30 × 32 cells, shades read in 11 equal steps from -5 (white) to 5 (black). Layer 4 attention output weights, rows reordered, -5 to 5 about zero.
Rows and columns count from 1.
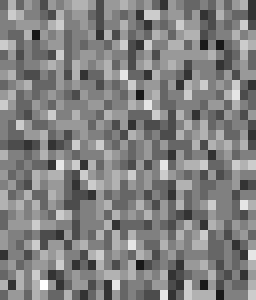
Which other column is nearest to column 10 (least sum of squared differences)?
16
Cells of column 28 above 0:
13
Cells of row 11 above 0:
9
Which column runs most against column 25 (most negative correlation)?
7
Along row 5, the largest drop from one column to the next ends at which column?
19
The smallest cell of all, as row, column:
29, 6
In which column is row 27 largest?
18
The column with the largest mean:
22
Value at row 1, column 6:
2
